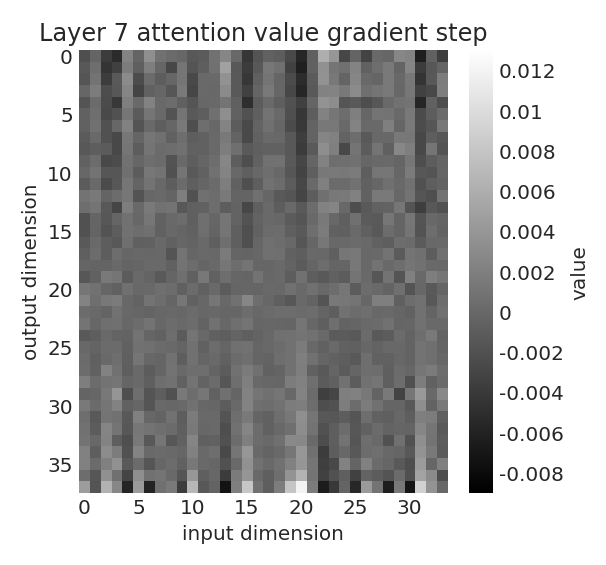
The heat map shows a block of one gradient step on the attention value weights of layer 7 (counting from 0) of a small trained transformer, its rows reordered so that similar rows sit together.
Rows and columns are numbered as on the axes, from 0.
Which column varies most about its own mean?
20
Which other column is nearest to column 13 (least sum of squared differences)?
30
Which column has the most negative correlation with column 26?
6
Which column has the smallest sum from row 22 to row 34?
22
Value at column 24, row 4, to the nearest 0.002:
-0.002
